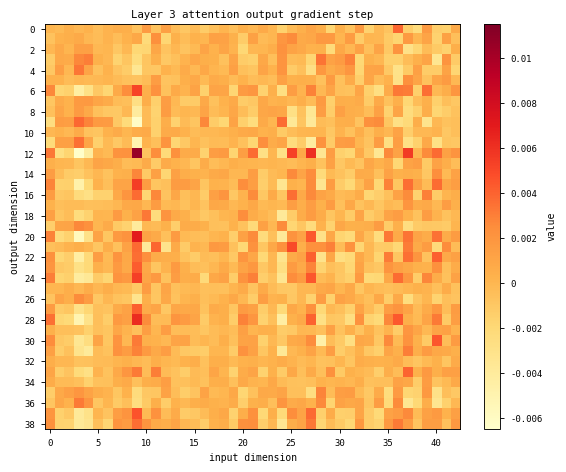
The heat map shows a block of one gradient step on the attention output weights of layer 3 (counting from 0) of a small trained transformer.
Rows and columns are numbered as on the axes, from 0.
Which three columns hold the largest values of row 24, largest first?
9, 27, 36
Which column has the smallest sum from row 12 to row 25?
3
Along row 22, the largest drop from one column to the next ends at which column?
28
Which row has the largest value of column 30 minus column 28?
30
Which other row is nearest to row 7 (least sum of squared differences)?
26
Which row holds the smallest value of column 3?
12
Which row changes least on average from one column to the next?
32
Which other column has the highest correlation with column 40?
35
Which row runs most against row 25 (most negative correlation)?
14
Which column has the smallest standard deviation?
23
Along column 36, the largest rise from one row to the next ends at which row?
6
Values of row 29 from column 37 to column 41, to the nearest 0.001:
0.002 0.001 0 0.001 0.001
